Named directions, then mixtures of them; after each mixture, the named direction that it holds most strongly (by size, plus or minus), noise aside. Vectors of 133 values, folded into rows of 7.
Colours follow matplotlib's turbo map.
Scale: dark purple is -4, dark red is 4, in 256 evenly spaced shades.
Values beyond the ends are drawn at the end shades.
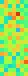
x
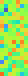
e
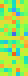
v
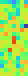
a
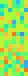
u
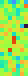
a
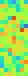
a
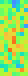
a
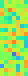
v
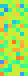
e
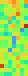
a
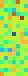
v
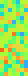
u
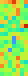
a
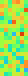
u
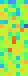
a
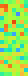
u
